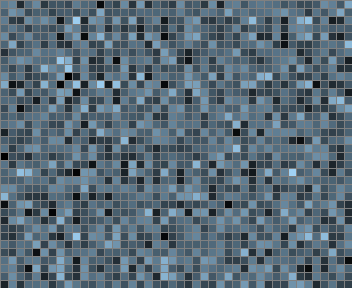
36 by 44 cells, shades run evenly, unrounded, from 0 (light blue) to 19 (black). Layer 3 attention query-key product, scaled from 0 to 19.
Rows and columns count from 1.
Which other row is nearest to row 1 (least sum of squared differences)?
6
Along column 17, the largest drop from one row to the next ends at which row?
21
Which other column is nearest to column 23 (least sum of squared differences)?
26
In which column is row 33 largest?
44
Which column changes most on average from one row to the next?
10
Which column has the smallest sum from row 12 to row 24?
22
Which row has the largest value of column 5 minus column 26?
13
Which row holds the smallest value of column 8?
8
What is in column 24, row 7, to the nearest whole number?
16
